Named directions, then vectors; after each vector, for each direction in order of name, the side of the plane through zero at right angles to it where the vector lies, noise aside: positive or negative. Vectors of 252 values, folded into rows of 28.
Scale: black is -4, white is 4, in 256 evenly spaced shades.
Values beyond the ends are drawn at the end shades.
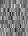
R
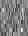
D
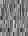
negative, negative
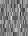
negative, negative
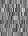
positive, positive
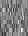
positive, negative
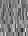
negative, positive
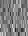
negative, positive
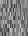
positive, negative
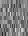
positive, negative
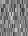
negative, negative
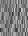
positive, positive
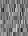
negative, negative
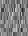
negative, negative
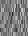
positive, positive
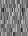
negative, negative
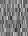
positive, positive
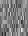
positive, negative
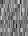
positive, positive
